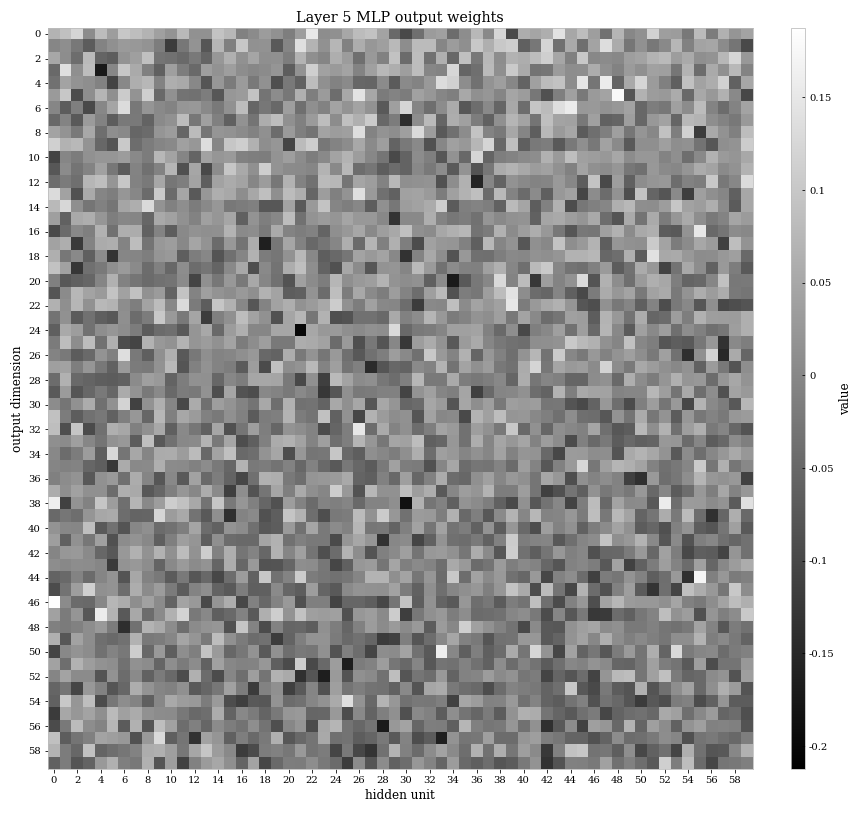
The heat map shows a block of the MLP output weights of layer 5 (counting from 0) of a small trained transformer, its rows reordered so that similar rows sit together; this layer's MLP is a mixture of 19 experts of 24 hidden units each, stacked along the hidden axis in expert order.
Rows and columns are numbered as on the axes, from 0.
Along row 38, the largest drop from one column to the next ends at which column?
1
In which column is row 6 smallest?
3
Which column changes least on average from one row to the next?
22
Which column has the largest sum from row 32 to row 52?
7
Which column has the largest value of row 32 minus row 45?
0
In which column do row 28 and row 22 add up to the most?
24
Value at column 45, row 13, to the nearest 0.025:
-0.1
